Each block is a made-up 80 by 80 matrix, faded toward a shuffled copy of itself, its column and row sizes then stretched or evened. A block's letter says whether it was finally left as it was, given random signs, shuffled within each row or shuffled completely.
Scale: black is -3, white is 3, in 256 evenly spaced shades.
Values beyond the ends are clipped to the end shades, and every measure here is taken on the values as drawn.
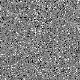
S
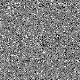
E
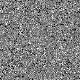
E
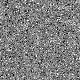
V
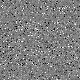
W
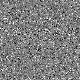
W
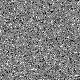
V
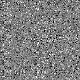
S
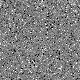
V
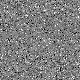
W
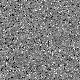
V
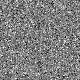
V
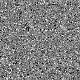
W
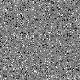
S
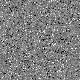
V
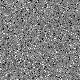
V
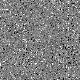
E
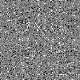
S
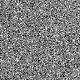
E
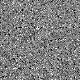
E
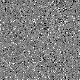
S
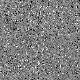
E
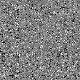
S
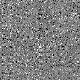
S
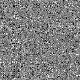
S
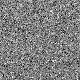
V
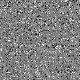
E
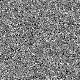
W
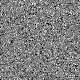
V
